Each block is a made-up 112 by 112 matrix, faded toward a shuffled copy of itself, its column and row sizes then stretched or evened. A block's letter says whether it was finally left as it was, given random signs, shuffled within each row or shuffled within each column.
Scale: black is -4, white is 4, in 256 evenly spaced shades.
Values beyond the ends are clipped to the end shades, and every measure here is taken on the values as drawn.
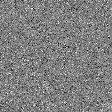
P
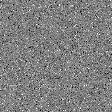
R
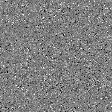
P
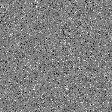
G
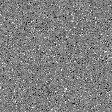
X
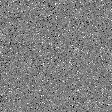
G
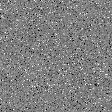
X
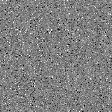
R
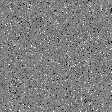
G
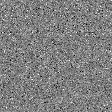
X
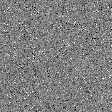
P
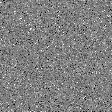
P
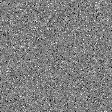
P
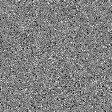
P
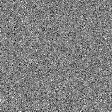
R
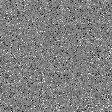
R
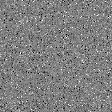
R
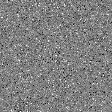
P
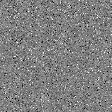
R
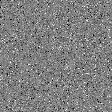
P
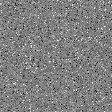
R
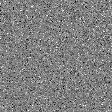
P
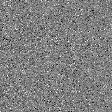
R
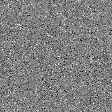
P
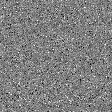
X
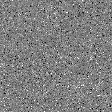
R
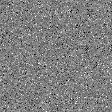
P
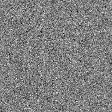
G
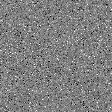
G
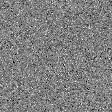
G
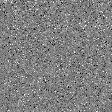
R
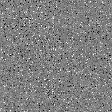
R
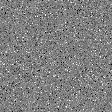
X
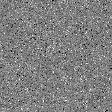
G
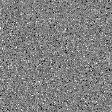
P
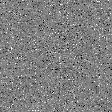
R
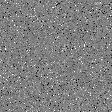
X
